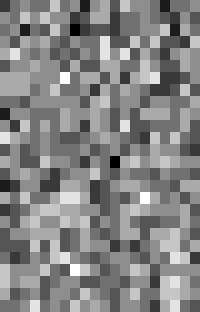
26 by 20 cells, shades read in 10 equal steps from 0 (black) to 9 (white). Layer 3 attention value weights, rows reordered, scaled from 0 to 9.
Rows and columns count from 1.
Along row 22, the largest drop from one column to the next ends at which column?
20
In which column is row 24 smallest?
16
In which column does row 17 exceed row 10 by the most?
1
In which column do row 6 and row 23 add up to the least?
7
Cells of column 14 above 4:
15
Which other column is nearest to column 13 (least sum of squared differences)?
19
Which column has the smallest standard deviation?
4
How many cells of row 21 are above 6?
4
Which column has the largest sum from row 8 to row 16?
13
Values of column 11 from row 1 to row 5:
6 6 3 8 8
